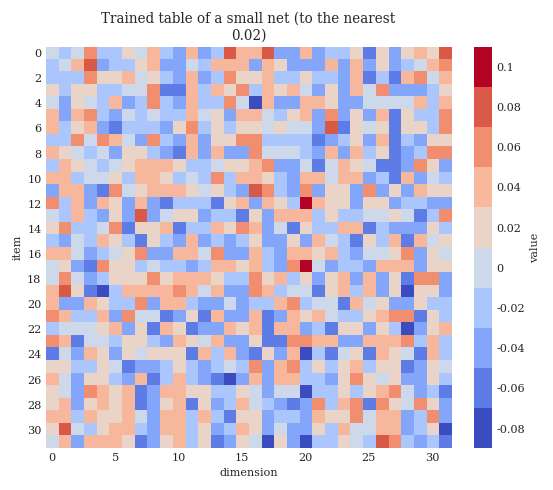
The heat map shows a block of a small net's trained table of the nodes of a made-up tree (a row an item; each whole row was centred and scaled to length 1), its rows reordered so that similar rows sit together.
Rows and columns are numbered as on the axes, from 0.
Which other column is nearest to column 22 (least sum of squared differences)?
11
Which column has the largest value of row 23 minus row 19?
28
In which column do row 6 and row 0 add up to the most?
31
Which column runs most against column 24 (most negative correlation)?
25
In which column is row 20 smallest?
23
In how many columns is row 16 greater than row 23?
10
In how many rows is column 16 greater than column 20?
19
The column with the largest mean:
16
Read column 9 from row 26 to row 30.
-0.02 0.04 0.02 0.04 0.04
